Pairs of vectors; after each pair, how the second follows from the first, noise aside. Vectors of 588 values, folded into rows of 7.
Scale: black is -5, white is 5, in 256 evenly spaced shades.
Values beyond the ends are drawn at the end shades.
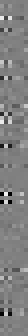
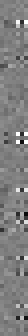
reversed, negated.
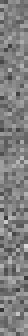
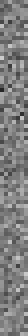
reversed, negated.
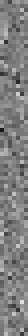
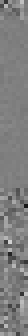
reversed, partly zeroed.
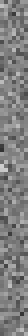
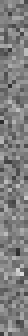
wrapped around.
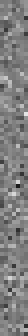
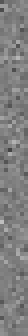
reversed, shrunk.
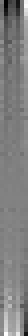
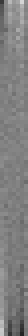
reversed, shrunk.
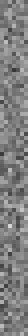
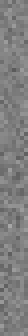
shrunk.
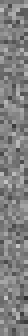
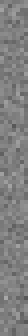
shrunk.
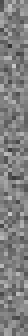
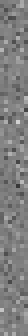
reversed, partly zeroed.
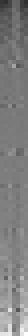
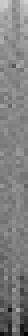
negated.
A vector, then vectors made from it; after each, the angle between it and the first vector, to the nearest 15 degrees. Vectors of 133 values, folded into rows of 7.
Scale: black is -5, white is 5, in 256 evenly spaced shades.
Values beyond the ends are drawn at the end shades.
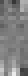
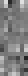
60 degrees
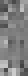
45 degrees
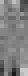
165 degrees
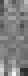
30 degrees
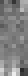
15 degrees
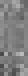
135 degrees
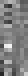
120 degrees
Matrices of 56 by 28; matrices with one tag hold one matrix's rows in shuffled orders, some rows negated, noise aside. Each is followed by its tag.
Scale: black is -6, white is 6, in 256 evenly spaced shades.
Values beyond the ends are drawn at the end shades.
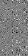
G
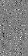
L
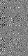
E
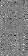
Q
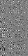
E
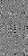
Q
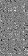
Q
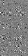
L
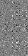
G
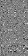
Q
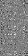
Q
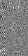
E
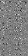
L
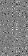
G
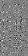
L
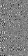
E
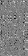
Q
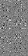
L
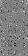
Q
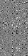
G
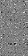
Q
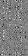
L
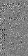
E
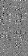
L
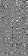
G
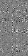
G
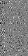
E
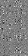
L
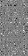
Q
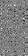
Q
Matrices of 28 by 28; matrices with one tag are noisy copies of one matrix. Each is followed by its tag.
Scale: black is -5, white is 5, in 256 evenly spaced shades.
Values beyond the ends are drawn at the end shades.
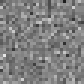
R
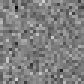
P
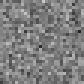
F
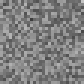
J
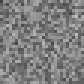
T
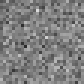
T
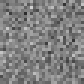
J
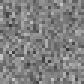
R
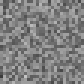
P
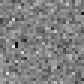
T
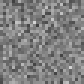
P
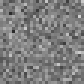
J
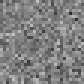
T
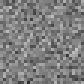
J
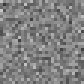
J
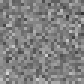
T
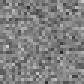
J
